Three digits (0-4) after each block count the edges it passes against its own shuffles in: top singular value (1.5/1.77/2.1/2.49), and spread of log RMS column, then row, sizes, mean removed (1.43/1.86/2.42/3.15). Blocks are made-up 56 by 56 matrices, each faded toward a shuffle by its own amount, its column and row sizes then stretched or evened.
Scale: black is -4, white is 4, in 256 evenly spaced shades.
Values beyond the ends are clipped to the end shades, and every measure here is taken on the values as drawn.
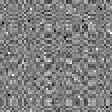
4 1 0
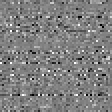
1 0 4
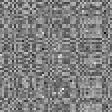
4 0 1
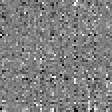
2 3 1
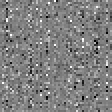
0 4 0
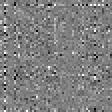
3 3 2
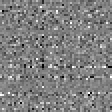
1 1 3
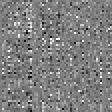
2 3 0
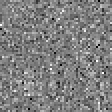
2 0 0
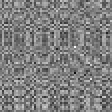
4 2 2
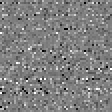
0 0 2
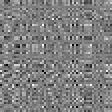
4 2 4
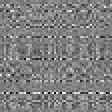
4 0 4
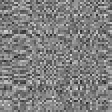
4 1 3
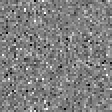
0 1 0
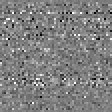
1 0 3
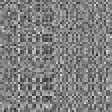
4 3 2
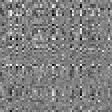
4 3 3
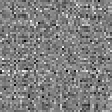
3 0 1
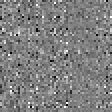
0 3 2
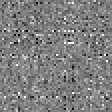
2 1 2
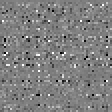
0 1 3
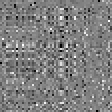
4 2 1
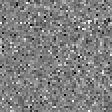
0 0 0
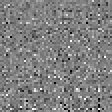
2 1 2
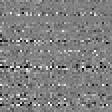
3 1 4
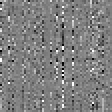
3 4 0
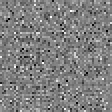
2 0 0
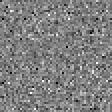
0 0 1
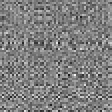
4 0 3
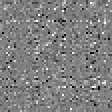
2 2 1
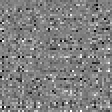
2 1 3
